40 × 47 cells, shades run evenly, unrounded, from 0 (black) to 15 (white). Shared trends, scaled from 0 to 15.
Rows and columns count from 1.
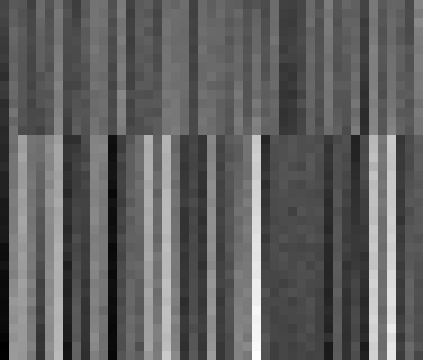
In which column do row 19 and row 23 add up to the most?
29
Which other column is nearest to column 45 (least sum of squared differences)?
25
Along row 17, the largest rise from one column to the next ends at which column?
42
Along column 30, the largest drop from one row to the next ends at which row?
16
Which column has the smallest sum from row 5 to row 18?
1
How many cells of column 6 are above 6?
25
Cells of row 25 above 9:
7
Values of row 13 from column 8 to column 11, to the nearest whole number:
4 5 5 6
